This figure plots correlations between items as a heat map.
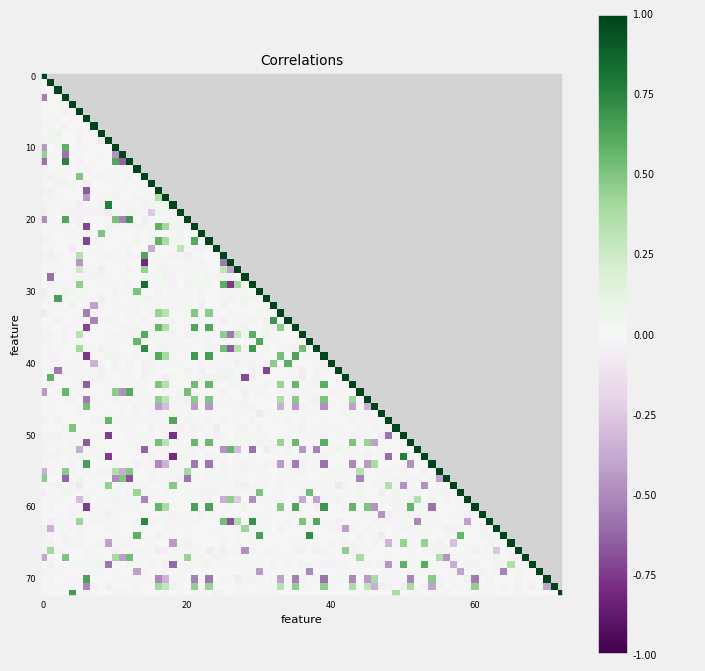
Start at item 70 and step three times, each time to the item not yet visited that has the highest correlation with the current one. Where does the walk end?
46
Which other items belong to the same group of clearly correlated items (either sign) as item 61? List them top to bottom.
47
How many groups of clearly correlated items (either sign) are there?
12
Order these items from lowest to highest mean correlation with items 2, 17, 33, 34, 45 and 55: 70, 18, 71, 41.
70, 41, 18, 71
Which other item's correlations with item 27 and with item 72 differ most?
4
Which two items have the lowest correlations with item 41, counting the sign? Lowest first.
31, 2
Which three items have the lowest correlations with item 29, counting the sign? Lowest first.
26, 52, 59
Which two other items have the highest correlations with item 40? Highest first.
34, 32
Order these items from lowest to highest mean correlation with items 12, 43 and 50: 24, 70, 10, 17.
70, 24, 17, 10
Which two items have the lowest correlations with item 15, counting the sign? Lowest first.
24, 19
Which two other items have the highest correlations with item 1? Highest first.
42, 66
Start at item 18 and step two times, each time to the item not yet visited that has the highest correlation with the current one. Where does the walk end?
48
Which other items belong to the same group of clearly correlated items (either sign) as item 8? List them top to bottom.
22
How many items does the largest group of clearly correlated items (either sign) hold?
16
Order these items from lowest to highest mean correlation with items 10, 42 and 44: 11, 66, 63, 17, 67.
11, 63, 17, 66, 67
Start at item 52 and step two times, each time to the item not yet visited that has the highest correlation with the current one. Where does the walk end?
59
